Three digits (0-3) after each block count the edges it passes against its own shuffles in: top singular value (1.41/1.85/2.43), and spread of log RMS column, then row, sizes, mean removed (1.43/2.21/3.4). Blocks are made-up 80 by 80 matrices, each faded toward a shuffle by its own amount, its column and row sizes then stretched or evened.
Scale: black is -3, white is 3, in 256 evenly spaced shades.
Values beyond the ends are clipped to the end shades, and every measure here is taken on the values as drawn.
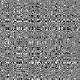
3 2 2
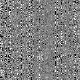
0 3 1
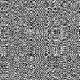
3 2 1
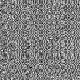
3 0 0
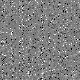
0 2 0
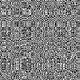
3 1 0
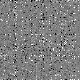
0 2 2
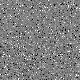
1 0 1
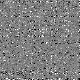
0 1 2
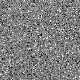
0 1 0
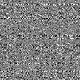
2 0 2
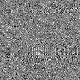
2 0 1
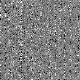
0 2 0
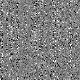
1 2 0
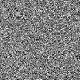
2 0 1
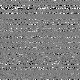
1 0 3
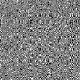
3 2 1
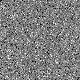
0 0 0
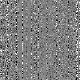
2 3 0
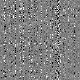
0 3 1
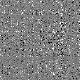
0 2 2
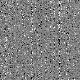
1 2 0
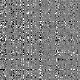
2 3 2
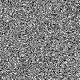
1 0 0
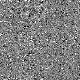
0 1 1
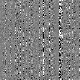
2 3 0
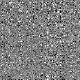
0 2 2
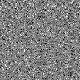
2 0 0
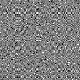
3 1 1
